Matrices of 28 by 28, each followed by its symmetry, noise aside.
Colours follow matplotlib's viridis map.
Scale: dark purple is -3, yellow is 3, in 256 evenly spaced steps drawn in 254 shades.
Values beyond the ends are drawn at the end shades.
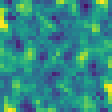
same after a half turn.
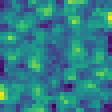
same after a half turn.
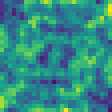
same after a half turn.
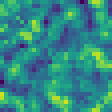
symmetric.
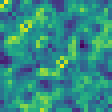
symmetric.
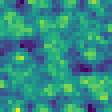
same after a half turn.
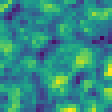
symmetric.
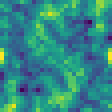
same after a half turn.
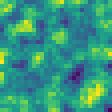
symmetric.
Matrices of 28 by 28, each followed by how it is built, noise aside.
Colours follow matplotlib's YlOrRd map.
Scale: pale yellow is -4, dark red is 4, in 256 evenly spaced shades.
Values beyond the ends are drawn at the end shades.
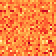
low rank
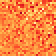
upper triangular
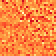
upper triangular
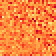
upper triangular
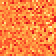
upper triangular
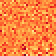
low rank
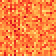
blocks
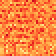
blocks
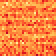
blocks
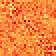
banded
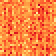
blocks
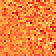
upper triangular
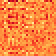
low rank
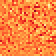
upper triangular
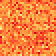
blocks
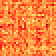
blocks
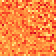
upper triangular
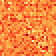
banded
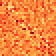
banded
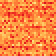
blocks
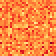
low rank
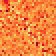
banded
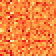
low rank
